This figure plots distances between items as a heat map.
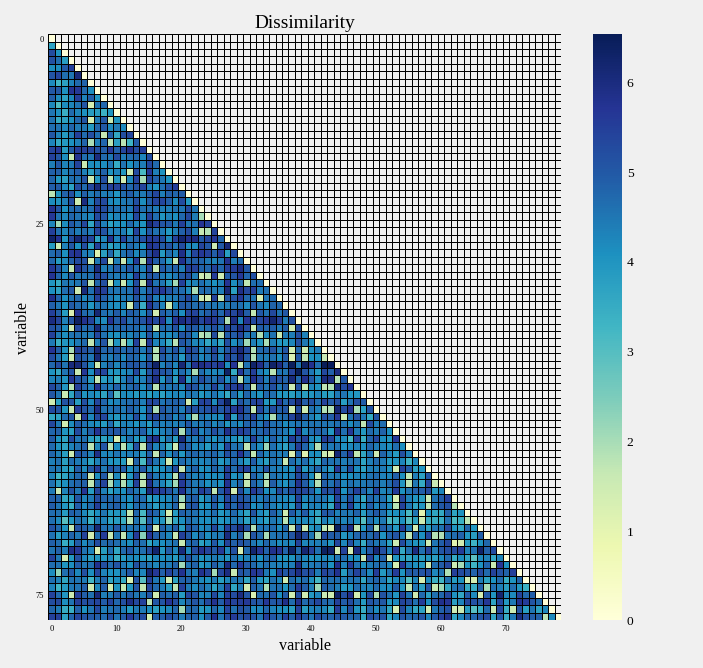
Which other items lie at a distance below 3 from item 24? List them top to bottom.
23, 26, 32, 35, 40
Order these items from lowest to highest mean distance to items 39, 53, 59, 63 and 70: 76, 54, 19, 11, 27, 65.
65, 11, 19, 76, 54, 27
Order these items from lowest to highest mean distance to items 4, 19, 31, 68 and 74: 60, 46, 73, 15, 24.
60, 73, 24, 46, 15
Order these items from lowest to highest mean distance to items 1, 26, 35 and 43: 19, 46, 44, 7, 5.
19, 5, 46, 7, 44
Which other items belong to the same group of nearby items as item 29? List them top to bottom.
7, 44, 46, 69
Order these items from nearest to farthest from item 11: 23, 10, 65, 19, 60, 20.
19, 60, 65, 10, 23, 20
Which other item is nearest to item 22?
4
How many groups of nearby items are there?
15
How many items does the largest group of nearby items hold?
13
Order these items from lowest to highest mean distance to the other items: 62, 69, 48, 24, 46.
48, 62, 24, 46, 69
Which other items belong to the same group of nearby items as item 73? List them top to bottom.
12, 18, 36, 57, 64, 65
